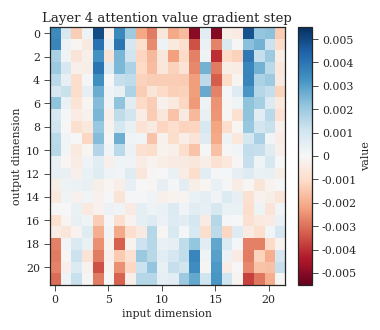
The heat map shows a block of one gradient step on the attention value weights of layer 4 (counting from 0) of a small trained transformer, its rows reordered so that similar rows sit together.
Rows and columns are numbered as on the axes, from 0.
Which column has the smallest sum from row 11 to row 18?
6
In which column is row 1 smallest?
13
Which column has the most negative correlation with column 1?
21
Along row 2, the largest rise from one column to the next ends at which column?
18
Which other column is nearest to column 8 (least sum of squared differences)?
12
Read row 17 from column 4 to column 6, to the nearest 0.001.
-0.002 0 -0.002
